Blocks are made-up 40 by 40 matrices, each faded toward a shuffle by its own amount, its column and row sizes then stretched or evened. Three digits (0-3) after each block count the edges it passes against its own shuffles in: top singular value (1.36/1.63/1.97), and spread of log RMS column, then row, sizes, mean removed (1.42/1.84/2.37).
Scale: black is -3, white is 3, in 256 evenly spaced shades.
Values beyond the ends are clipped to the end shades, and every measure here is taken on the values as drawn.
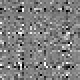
1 3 3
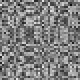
3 0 1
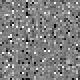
0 2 0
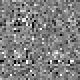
2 1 2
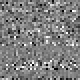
0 0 3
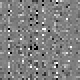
1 3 1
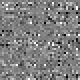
0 1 3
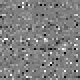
0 1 2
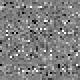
0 0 2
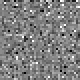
1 1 1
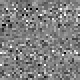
1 0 2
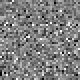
0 0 2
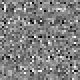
1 1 2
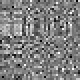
3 0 1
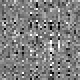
2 3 0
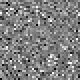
1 0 0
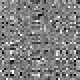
3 2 2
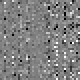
0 3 0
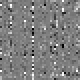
1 3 0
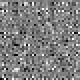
2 1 3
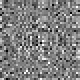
3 0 1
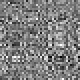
3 0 2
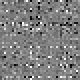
0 2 3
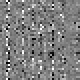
2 3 0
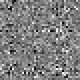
0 2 2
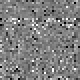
1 1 2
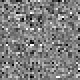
2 2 2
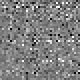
1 1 2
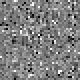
1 1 0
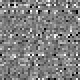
2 1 3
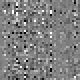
0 3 2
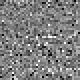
1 0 2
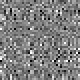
3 1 2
